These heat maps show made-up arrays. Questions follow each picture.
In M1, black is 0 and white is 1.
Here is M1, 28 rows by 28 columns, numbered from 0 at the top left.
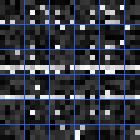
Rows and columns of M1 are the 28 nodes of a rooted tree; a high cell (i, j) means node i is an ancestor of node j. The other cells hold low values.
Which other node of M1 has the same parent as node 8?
20
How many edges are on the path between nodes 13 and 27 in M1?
3
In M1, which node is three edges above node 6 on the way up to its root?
9
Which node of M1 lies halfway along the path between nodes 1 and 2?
4
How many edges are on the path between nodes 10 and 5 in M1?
2
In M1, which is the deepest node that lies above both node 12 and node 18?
19
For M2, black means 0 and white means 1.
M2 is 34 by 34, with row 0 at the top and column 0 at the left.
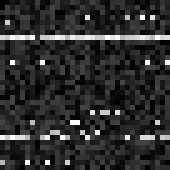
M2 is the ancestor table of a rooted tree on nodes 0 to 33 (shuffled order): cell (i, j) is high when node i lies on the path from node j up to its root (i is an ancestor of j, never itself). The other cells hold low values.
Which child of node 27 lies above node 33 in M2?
12
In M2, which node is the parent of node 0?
32
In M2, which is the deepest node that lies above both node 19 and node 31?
7
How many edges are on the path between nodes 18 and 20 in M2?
2
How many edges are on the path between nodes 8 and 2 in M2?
2
